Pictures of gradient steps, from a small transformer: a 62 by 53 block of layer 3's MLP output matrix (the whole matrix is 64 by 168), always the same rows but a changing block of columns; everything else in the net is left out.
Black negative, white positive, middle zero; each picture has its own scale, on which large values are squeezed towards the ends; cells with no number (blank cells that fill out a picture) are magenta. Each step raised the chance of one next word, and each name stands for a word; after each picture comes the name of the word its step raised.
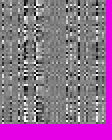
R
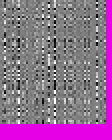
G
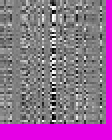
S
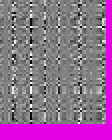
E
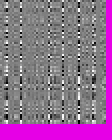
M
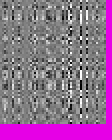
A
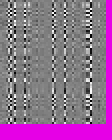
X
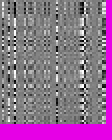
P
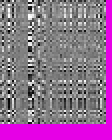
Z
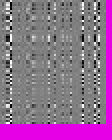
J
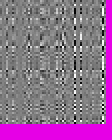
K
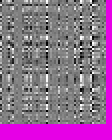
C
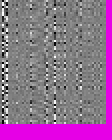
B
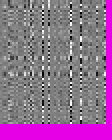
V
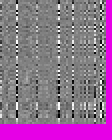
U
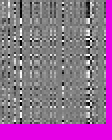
S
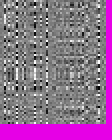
B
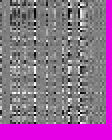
Z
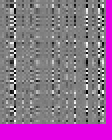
G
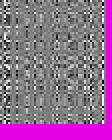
B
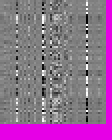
R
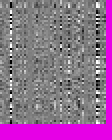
G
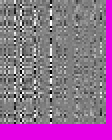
Z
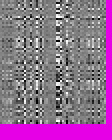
G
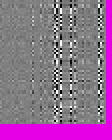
G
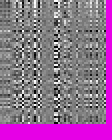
X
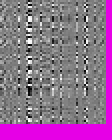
E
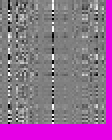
J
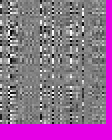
P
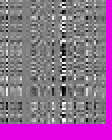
R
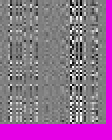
R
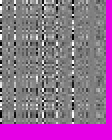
C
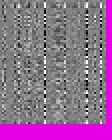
G
